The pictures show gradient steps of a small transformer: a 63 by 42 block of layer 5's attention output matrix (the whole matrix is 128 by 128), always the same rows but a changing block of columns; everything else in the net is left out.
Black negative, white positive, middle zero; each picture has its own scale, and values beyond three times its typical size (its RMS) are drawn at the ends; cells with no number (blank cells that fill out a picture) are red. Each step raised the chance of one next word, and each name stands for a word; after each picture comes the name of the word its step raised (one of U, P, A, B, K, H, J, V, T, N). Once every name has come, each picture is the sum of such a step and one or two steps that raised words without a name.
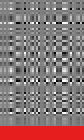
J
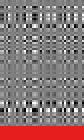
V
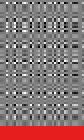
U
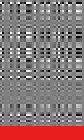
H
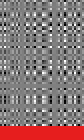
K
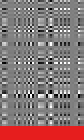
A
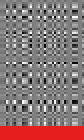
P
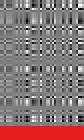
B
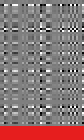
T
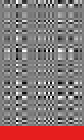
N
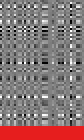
A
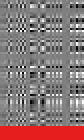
K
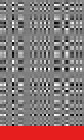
J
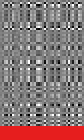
J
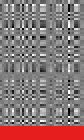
V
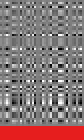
P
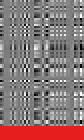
A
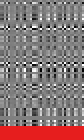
U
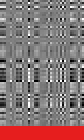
J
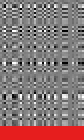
A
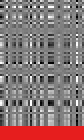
P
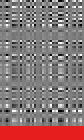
V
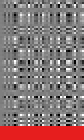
N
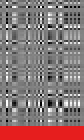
V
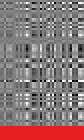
J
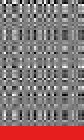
H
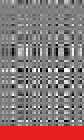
N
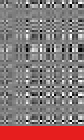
N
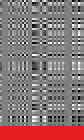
B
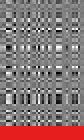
K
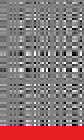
U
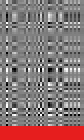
J
